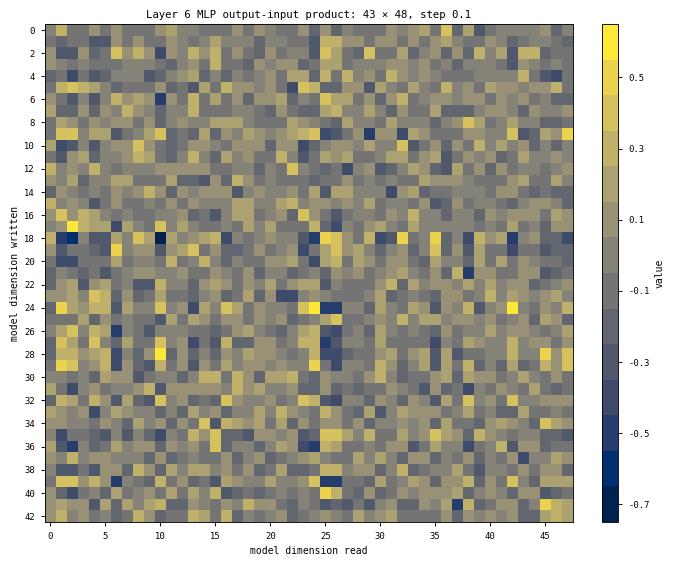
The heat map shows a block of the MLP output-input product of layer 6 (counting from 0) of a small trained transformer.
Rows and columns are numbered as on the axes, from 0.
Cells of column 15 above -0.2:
34
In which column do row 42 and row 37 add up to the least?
43
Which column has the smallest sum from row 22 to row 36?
6
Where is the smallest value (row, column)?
18, 10
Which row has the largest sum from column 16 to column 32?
15
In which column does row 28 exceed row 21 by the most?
45
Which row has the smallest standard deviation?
3
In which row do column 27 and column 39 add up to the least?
41
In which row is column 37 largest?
21
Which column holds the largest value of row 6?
25
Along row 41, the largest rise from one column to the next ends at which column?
38
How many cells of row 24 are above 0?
23
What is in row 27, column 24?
0.3
